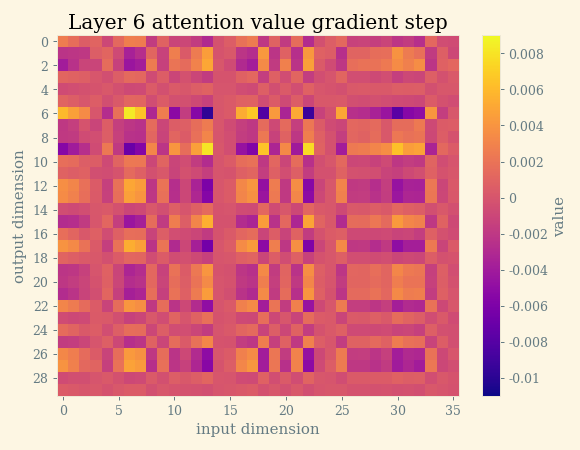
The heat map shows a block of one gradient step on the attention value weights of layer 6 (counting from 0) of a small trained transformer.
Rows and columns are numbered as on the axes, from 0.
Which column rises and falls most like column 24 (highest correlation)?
3
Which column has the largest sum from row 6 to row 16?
6
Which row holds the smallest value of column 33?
9
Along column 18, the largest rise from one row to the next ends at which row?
7
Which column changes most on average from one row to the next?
13
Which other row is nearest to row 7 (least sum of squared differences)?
8
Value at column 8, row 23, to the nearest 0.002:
0
